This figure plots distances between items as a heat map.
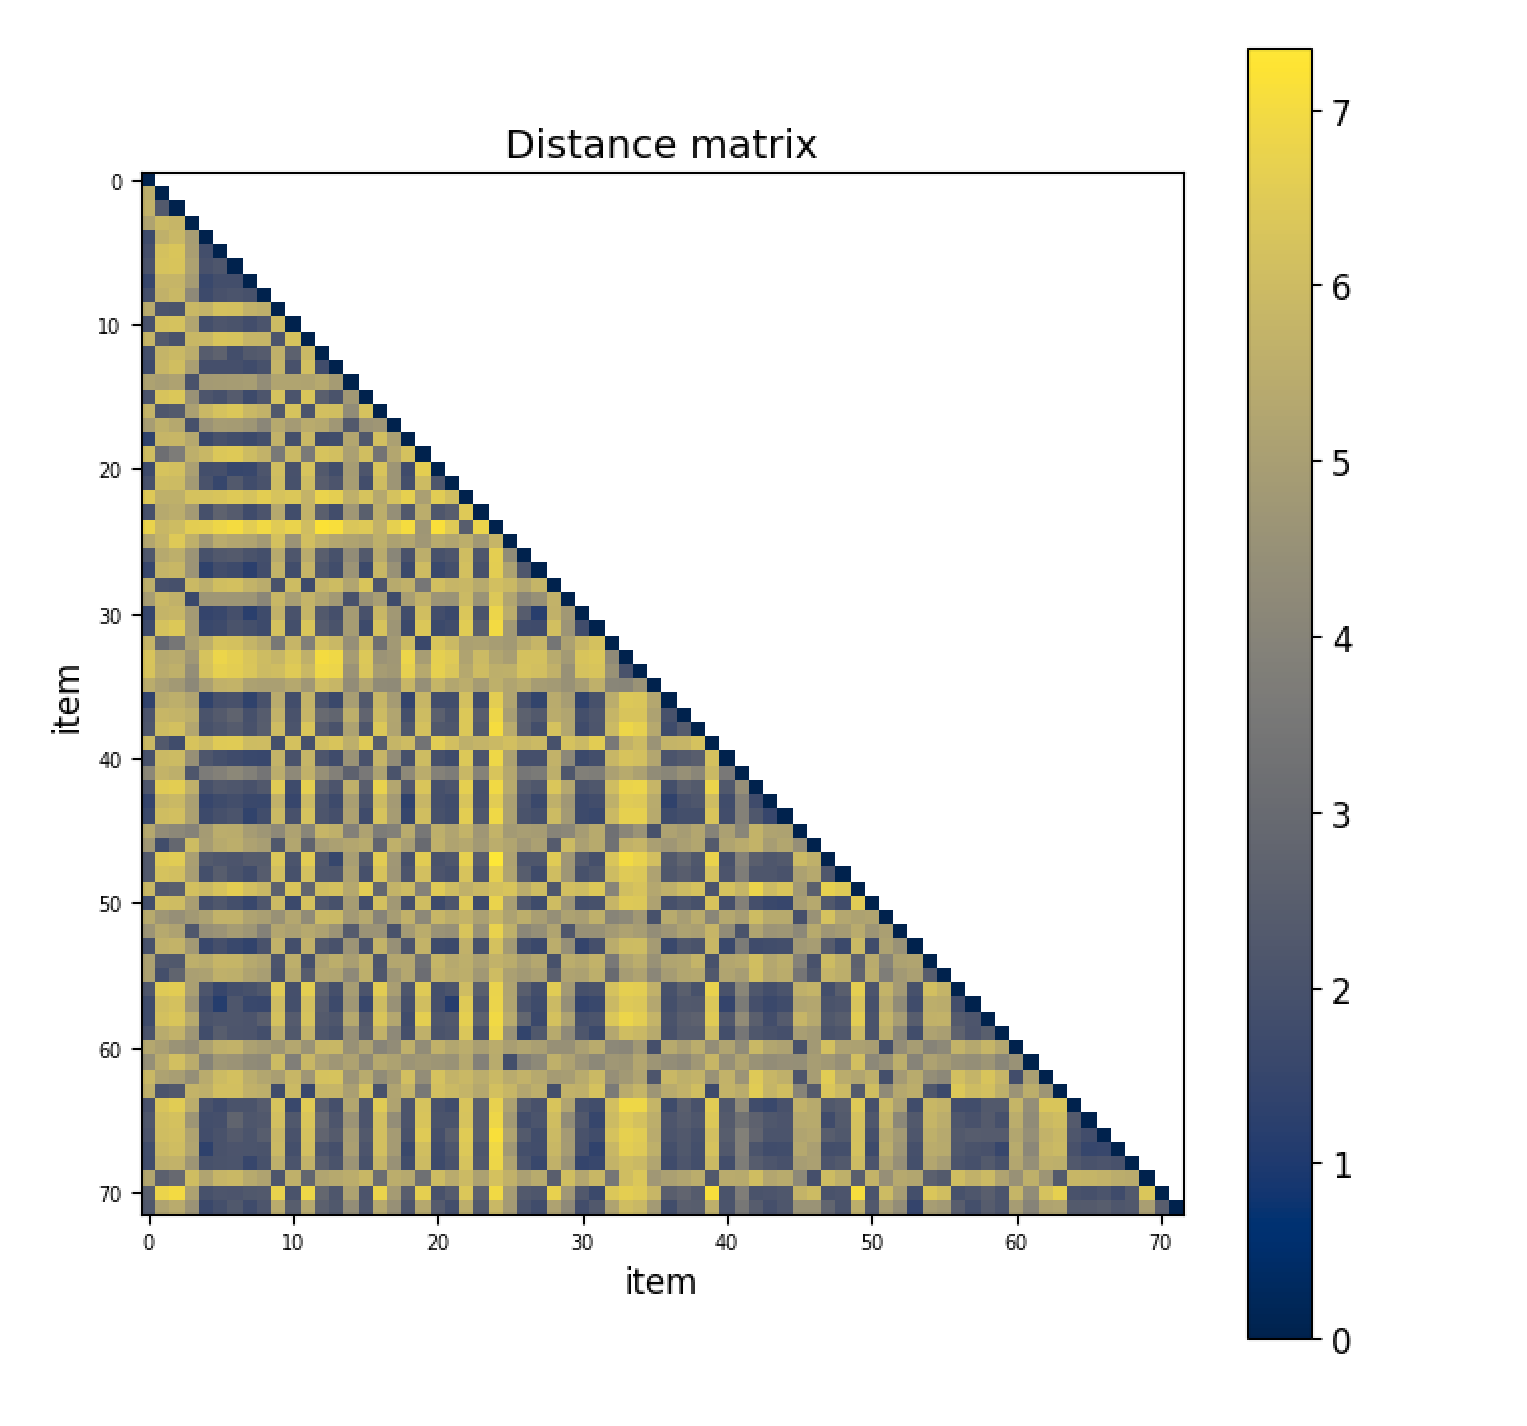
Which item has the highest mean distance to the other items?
24
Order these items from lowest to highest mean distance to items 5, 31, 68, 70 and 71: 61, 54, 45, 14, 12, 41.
12, 41, 61, 14, 45, 54
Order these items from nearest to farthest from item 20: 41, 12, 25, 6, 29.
6, 12, 41, 29, 25
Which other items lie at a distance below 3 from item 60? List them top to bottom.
35, 45, 51, 62
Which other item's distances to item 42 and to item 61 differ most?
25
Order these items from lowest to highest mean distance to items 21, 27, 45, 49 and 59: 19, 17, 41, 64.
64, 41, 17, 19
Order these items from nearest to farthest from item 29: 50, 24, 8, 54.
8, 50, 54, 24
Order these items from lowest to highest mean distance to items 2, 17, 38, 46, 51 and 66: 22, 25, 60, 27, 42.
27, 60, 42, 25, 22
